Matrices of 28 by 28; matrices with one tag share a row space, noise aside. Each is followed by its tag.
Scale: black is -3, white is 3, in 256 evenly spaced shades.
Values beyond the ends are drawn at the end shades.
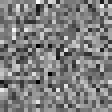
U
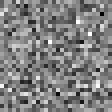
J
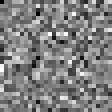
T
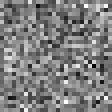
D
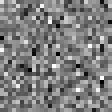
J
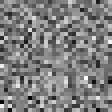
T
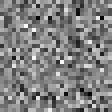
J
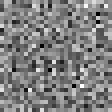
T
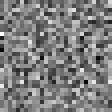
T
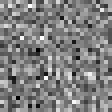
U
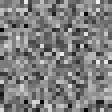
T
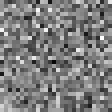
J
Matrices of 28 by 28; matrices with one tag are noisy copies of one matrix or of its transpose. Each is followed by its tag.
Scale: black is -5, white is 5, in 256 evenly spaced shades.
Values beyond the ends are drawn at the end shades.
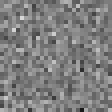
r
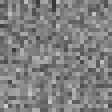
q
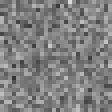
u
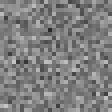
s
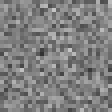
r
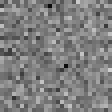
q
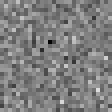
r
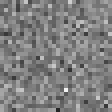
u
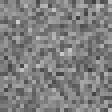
r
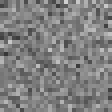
q
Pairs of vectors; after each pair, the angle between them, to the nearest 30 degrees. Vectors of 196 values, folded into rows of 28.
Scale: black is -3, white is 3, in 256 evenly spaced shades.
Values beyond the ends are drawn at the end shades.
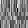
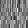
150 degrees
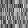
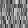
30 degrees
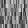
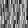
120 degrees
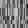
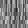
150 degrees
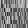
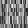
60 degrees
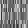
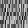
90 degrees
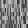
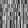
60 degrees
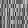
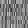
150 degrees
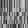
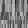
90 degrees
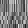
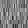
60 degrees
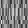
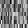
60 degrees
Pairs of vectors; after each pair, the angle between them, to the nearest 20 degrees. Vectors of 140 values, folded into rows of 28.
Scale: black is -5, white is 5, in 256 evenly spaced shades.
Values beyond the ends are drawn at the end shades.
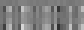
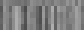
120 degrees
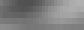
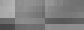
120 degrees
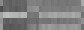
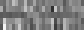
120 degrees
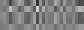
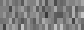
120 degrees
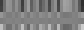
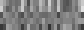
160 degrees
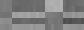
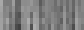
100 degrees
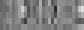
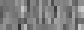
40 degrees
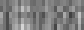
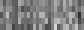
140 degrees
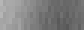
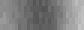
100 degrees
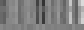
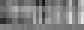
40 degrees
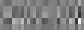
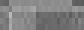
80 degrees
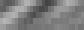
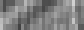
40 degrees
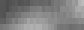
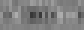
100 degrees
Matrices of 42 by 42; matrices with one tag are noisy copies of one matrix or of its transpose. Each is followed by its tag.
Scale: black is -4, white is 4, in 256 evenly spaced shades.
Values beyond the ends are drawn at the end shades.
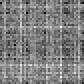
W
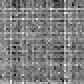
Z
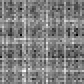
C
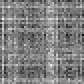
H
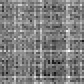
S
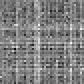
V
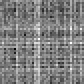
V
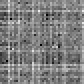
Z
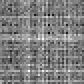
V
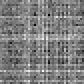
V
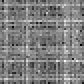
W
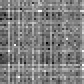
Z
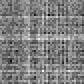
V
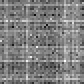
W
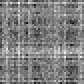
H
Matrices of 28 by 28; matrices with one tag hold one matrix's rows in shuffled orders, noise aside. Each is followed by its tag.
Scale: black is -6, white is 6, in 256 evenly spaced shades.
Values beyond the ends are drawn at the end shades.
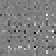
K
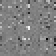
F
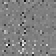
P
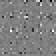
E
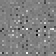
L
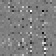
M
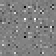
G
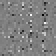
M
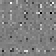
E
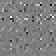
E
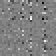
M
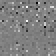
L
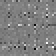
K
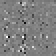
P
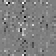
P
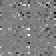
F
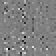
P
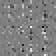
M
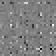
E
